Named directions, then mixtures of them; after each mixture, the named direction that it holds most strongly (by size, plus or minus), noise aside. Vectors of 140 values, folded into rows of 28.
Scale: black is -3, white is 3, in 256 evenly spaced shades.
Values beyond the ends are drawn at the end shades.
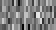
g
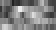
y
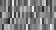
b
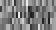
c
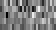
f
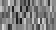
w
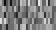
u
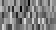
w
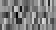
w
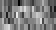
y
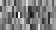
c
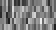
b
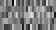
c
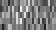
w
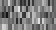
w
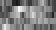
y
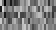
u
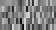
g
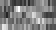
y
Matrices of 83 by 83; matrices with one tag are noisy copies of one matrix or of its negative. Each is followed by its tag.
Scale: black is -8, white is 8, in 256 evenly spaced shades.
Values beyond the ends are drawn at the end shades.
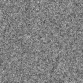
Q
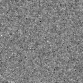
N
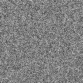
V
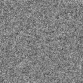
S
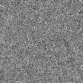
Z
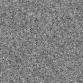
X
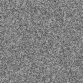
V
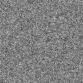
S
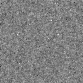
X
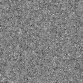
N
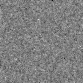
Q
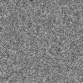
V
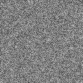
S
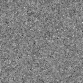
X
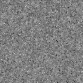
X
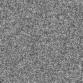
S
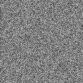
Q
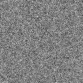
N
